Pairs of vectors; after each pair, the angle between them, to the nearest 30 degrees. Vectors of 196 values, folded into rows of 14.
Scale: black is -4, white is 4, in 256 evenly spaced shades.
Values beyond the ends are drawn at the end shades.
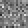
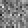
30 degrees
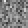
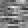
90 degrees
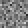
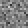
30 degrees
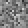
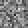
60 degrees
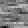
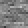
30 degrees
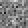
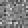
90 degrees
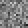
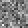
60 degrees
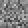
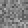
150 degrees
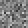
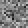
60 degrees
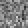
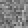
150 degrees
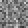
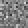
60 degrees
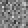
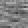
90 degrees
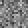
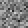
90 degrees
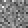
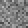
30 degrees
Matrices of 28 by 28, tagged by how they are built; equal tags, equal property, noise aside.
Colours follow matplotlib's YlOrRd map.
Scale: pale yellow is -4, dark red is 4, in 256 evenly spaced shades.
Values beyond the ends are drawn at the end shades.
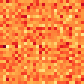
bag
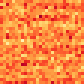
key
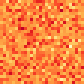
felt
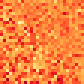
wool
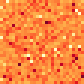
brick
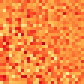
wool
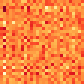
bag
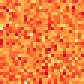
felt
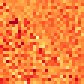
wool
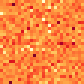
brick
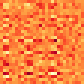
bag
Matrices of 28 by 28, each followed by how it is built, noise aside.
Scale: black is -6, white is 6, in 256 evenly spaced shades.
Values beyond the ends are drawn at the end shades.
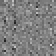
uneven columns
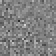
lower triangular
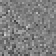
lower triangular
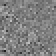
lower triangular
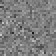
lower triangular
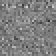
uneven rows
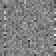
uneven columns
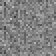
repeating rows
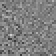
lower triangular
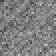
Hankel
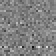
uneven rows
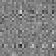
low rank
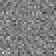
low rank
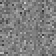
uneven columns
